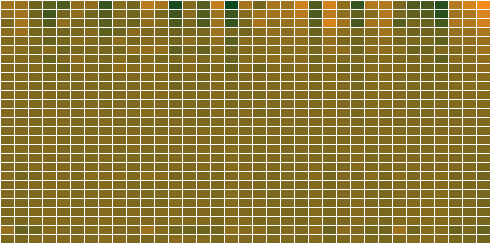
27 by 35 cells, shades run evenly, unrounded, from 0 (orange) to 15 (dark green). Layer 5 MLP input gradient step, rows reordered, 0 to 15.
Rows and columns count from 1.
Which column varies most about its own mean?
35
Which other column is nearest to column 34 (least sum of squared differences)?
22
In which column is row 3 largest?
17
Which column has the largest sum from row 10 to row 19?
13
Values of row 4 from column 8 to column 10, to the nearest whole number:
10 9 7
